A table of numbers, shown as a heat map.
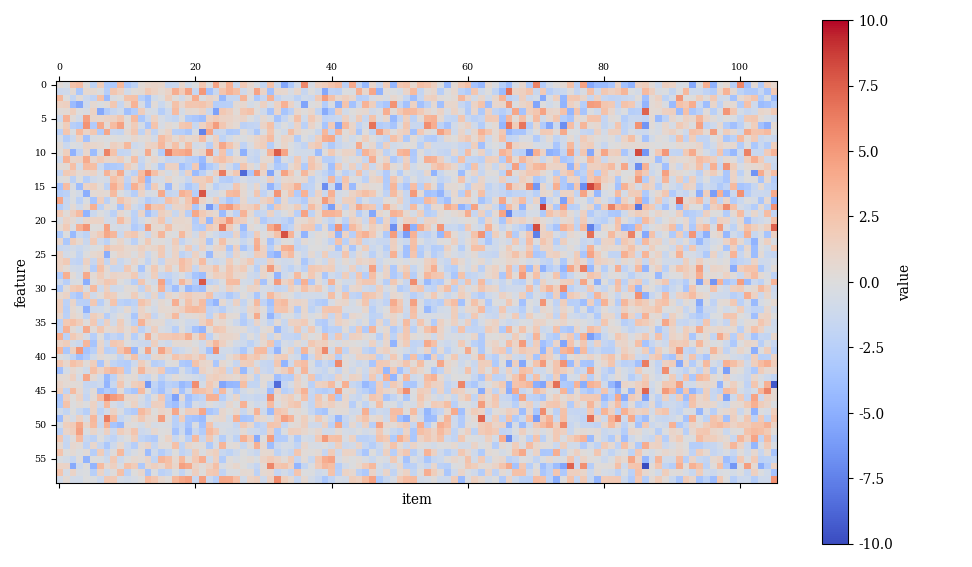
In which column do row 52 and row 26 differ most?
66
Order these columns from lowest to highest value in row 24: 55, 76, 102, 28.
102, 55, 28, 76
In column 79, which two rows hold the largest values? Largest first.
15, 3
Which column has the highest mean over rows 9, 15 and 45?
86
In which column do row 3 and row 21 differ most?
70
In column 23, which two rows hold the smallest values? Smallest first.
4, 32
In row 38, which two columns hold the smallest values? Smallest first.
74, 49
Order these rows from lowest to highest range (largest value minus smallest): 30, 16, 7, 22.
30, 7, 16, 22
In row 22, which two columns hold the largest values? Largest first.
33, 78
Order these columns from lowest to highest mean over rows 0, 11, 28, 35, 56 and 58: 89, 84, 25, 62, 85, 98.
84, 62, 98, 89, 85, 25
